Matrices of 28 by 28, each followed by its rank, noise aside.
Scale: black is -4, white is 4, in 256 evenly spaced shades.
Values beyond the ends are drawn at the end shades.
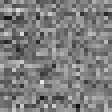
five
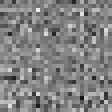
six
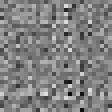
four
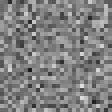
six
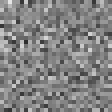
six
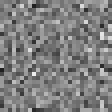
five
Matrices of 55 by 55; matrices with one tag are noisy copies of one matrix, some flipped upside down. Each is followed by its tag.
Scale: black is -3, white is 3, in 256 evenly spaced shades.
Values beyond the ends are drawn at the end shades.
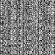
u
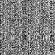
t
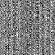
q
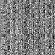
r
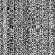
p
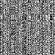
t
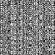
u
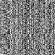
r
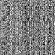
r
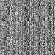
r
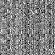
r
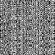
u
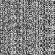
u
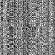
p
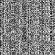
t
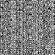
u
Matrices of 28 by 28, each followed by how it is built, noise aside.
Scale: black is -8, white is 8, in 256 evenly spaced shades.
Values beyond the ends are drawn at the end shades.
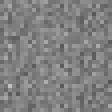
repeating rows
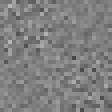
block diagonal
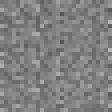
repeating rows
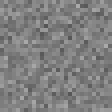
noise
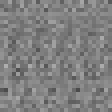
repeating columns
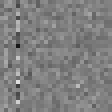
uneven columns
